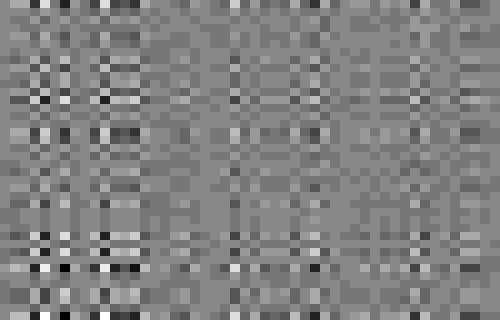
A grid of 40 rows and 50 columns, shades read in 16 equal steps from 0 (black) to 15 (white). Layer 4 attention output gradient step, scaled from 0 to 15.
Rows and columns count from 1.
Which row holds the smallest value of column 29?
40
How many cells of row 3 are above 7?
31
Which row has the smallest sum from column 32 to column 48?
34
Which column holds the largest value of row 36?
11
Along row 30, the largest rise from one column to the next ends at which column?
12
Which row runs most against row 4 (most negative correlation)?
21
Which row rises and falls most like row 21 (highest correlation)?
27
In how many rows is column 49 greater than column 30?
15
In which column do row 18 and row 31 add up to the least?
7
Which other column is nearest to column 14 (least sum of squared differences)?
4
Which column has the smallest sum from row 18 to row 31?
24
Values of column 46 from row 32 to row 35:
6 8 9 8
